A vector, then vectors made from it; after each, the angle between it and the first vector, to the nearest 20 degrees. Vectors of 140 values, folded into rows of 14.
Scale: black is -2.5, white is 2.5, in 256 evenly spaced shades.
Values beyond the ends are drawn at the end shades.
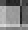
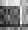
160 degrees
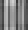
100 degrees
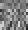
80 degrees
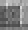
160 degrees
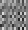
100 degrees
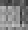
20 degrees
